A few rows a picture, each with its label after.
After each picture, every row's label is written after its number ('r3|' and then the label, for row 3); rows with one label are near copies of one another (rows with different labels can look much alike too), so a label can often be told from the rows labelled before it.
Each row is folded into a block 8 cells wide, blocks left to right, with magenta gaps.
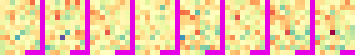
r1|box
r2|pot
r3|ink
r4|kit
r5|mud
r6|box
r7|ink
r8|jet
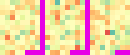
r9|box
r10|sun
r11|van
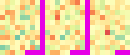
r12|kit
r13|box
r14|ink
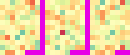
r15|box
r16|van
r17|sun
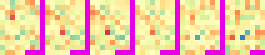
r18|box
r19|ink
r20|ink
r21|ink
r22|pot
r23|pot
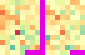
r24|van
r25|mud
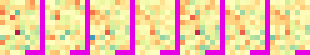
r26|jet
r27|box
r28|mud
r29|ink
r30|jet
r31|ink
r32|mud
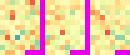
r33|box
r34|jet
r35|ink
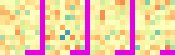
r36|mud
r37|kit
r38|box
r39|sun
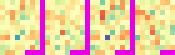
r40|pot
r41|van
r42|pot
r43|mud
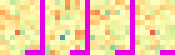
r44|van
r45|pot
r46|mud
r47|jet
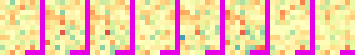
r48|sun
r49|van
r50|van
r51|sun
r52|mud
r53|van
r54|sun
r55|sun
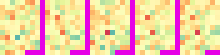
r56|box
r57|ink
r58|van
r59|jet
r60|jet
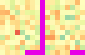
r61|ink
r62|kit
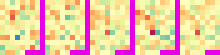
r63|pot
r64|kit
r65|van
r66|ink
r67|ink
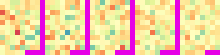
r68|ink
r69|kit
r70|sun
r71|van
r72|box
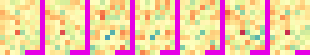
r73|van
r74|van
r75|pot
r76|pot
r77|sun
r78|ink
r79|jet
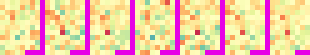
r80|pot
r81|ink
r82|jet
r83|box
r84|jet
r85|jet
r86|jet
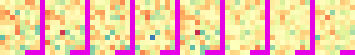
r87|mud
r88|van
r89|kit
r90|pot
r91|van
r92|sun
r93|sun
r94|mud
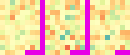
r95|sun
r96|kit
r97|pot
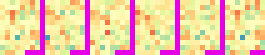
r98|pot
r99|mud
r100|van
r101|ink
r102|kit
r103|pot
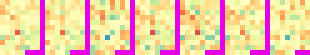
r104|jet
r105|van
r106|pot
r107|van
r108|ink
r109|mud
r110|pot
